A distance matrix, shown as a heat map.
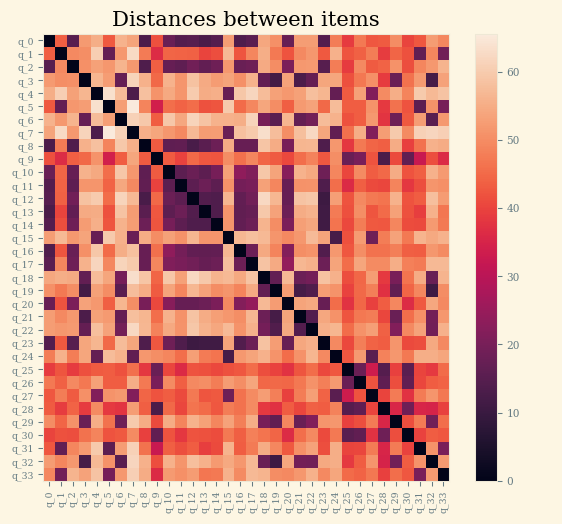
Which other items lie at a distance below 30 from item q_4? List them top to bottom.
q_7, q_15, q_24, q_27
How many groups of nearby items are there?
5
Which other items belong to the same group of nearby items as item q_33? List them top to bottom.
q_1, q_5, q_31
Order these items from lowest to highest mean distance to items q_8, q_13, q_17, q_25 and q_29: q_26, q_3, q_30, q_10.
q_10, q_30, q_26, q_3
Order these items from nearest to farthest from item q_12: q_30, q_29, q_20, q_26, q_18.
q_20, q_30, q_26, q_29, q_18
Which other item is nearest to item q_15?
q_24
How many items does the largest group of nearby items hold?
12
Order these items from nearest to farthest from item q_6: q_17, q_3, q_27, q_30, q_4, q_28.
q_3, q_28, q_30, q_27, q_4, q_17
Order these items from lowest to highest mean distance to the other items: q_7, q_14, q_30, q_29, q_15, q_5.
q_14, q_30, q_29, q_5, q_15, q_7
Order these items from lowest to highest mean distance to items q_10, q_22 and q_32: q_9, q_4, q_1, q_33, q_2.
q_2, q_9, q_1, q_33, q_4
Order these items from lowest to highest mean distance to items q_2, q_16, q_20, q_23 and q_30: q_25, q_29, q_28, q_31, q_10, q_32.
q_10, q_25, q_28, q_31, q_29, q_32
